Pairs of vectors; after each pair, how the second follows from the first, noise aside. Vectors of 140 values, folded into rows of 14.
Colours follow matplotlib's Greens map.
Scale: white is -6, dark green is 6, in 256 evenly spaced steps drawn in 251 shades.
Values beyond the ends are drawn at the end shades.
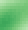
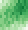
reversed, scaled up.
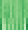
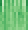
reversed.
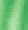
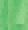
wrapped around, shrunk.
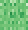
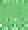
reversed, partly zeroed.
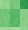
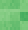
wrapped around, shrunk.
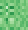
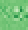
reversed, partly zeroed.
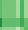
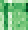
reversed, scaled up.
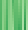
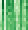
reversed, scaled up.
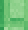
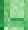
scaled up.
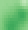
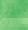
wrapped around, shrunk.
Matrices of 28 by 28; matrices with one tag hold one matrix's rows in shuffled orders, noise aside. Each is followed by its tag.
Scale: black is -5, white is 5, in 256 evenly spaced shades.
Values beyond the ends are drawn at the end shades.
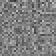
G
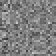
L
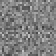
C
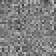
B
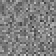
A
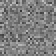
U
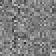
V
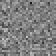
L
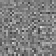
G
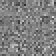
B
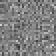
B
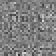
G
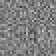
A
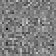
C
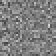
L
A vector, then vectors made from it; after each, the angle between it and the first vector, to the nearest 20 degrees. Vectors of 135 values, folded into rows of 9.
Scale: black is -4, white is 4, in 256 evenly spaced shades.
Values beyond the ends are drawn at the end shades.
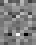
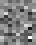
60 degrees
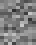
100 degrees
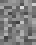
80 degrees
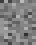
60 degrees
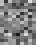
140 degrees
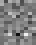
160 degrees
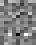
160 degrees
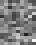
60 degrees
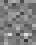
140 degrees
